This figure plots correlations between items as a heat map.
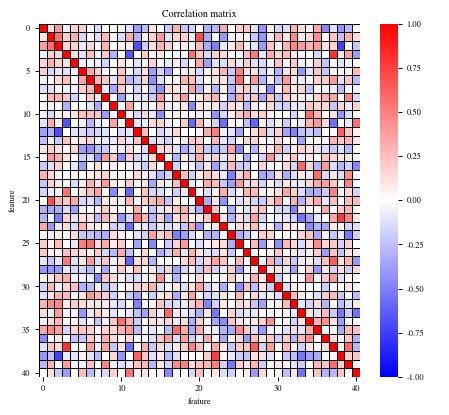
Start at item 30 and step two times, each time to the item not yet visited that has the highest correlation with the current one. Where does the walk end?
1
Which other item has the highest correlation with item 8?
39
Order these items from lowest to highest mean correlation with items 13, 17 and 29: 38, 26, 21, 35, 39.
38, 21, 26, 35, 39
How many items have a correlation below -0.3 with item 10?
4
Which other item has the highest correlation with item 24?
14
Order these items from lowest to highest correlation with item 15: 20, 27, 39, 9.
27, 39, 9, 20
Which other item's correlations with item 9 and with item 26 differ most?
19
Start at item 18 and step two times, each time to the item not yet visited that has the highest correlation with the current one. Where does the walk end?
37
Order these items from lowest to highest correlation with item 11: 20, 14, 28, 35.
28, 14, 20, 35
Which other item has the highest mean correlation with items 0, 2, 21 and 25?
35
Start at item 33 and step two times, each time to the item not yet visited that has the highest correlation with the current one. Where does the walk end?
36
